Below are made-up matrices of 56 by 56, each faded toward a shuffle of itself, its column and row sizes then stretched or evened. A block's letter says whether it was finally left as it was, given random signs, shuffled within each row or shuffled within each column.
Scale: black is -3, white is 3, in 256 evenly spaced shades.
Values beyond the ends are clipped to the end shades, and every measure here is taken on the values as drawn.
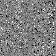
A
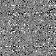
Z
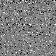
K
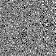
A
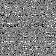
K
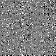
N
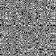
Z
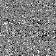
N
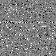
K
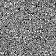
K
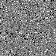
K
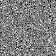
A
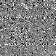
N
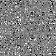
N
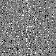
A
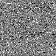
K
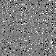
N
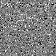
K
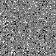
N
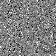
A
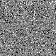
K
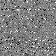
K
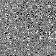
N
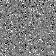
A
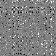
Z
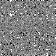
N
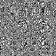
Z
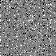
N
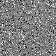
A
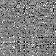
Z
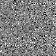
N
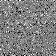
K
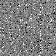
A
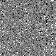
A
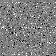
K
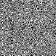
N
